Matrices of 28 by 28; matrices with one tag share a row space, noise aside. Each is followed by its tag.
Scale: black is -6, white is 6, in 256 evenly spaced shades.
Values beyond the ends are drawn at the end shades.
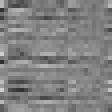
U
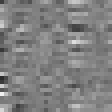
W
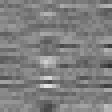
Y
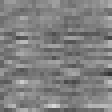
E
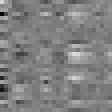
W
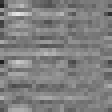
U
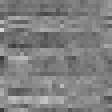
U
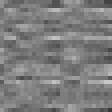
E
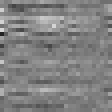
U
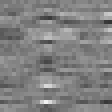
Y
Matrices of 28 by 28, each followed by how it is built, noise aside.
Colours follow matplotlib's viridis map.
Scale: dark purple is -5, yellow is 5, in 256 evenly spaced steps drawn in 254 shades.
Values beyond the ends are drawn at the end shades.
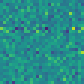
uneven rows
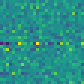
uneven rows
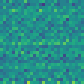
repeating columns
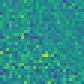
lower triangular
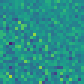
lower triangular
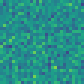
repeating columns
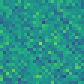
Toeplitz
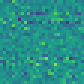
uneven rows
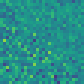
lower triangular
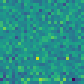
uneven rows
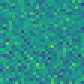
Toeplitz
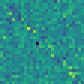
banded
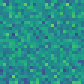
repeating columns
